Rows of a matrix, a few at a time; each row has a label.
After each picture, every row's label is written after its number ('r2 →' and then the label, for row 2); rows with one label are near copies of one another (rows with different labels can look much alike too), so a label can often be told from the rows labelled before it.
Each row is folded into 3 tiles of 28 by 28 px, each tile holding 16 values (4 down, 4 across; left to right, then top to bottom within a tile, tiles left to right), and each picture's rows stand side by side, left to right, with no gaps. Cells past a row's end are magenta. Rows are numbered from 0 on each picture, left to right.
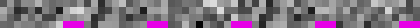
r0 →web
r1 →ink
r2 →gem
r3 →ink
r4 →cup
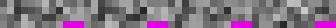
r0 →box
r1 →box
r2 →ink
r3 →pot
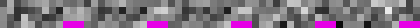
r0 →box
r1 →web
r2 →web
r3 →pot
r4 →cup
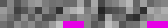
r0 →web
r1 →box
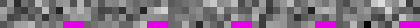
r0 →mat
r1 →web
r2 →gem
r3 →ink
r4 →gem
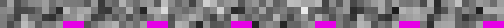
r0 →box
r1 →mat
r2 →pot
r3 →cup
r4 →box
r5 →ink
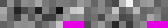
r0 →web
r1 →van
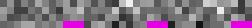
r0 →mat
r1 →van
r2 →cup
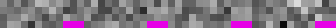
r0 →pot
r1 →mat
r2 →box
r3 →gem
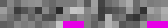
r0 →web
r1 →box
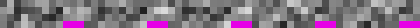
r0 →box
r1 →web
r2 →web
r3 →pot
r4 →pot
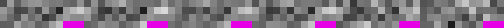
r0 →web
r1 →web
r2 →web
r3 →web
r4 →mat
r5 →gem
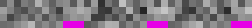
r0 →mat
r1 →mat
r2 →mat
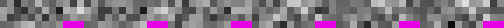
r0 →mat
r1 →web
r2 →ink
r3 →pot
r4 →gem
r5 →gem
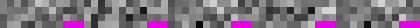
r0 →pot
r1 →ink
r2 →gem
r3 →web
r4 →gem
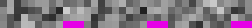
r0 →box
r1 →ink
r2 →pot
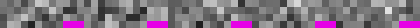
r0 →pot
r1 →box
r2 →gem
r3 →van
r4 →cup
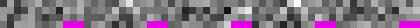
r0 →ink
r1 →van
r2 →web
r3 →van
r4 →mat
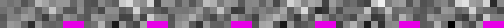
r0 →pot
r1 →gem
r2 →pot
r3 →pot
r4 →van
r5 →gem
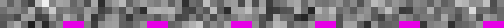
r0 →van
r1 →ink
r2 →mat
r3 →box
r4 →pot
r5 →cup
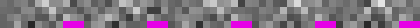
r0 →gem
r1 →pot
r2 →gem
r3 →van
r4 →van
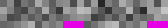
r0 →mat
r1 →mat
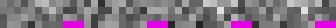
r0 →pot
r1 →ink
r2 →cup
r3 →cup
